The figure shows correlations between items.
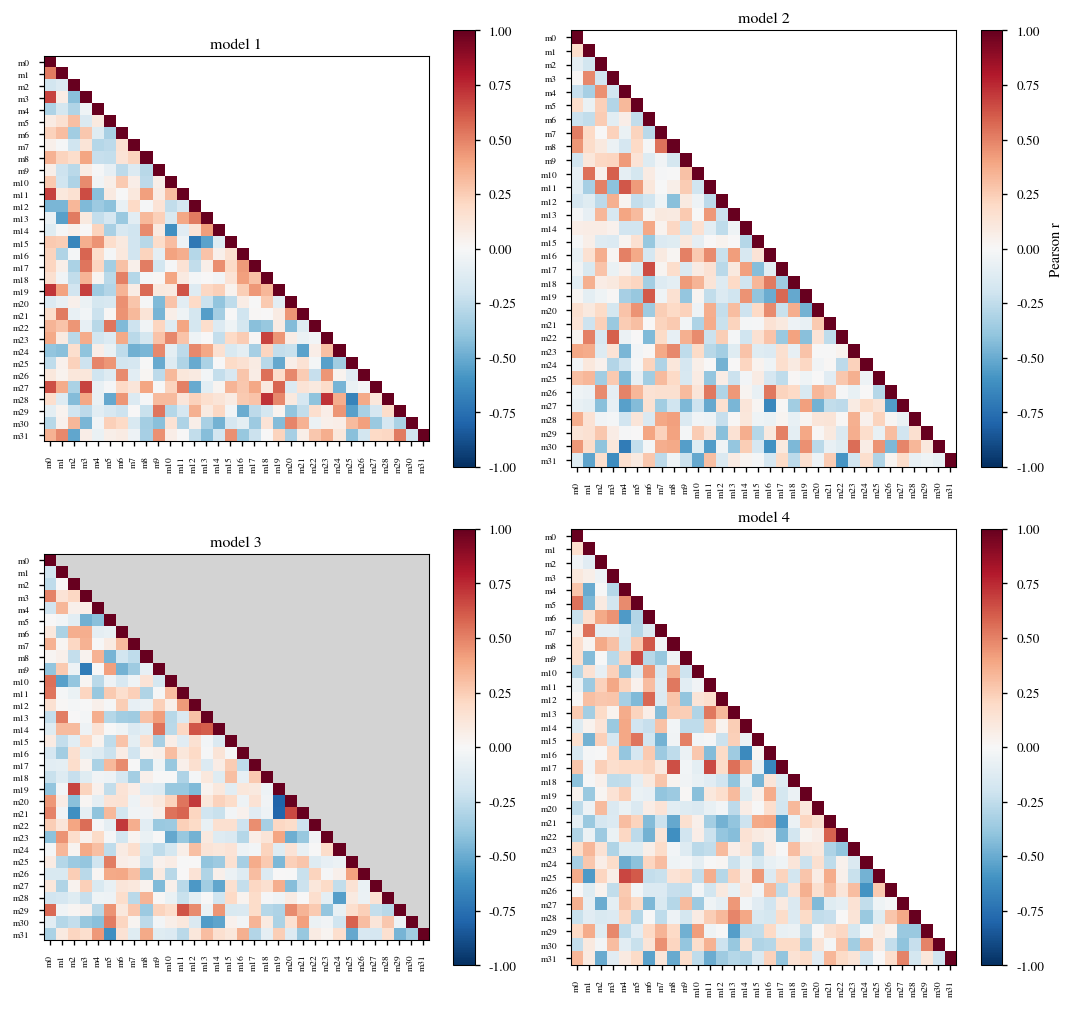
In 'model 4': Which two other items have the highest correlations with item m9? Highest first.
m5, m15
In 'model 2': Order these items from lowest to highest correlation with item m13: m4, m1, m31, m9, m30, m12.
m30, m12, m1, m31, m9, m4
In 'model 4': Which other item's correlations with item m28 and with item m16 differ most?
m14
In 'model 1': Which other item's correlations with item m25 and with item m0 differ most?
m19
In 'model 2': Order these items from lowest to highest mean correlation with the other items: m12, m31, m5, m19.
m12, m31, m19, m5
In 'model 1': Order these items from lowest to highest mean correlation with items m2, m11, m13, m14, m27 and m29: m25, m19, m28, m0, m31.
m25, m31, m28, m0, m19
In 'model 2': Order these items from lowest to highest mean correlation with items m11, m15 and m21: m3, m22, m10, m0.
m3, m10, m22, m0
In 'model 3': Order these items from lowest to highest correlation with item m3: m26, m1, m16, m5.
m5, m26, m16, m1
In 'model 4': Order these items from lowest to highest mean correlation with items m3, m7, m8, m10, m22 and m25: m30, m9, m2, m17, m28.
m9, m28, m2, m17, m30
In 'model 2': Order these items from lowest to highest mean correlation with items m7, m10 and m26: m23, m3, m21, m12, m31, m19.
m31, m12, m19, m21, m23, m3
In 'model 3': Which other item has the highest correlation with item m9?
m14
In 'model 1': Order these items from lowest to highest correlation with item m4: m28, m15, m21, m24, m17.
m21, m28, m24, m17, m15
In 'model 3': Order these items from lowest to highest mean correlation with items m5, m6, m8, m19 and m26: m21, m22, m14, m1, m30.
m21, m1, m14, m30, m22
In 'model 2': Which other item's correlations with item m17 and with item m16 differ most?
m19
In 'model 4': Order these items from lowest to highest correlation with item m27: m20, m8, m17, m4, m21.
m20, m8, m21, m17, m4
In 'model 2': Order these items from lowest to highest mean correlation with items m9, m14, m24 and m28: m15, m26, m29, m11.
m15, m11, m26, m29
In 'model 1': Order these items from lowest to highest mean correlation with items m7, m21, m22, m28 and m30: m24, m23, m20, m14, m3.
m14, m24, m3, m23, m20
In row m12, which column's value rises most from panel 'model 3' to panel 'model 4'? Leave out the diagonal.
m23
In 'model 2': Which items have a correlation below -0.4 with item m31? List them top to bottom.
m1, m3, m10, m22
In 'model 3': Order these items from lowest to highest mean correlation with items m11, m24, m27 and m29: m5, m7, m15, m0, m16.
m16, m15, m5, m7, m0
